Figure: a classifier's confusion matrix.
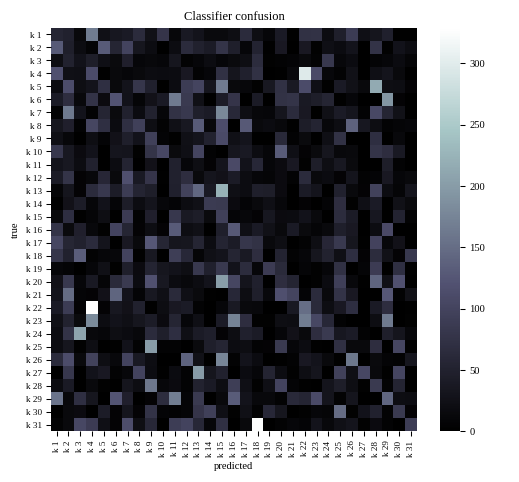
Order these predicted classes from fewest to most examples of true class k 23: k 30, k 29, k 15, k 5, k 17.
k 30, k 5, k 15, k 17, k 29
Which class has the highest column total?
k 15
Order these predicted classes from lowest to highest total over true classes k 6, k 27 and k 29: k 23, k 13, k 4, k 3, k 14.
k 14, k 3, k 4, k 23, k 13
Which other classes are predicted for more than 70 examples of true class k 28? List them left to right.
k 9, k 16, k 20
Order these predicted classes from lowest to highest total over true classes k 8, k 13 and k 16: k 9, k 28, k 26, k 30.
k 30, k 9, k 28, k 26
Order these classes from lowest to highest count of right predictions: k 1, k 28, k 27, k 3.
k 3, k 1, k 28, k 27
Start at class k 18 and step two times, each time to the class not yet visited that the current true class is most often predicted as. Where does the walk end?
k 24
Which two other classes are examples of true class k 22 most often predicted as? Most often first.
k 4, k 2
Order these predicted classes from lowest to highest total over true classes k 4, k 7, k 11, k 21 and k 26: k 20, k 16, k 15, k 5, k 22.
k 5, k 20, k 16, k 22, k 15
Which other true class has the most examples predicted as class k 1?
k 29
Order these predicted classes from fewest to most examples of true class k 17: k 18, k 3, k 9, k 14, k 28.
k 14, k 3, k 18, k 28, k 9
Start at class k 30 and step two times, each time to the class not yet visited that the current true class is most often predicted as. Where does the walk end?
k 9
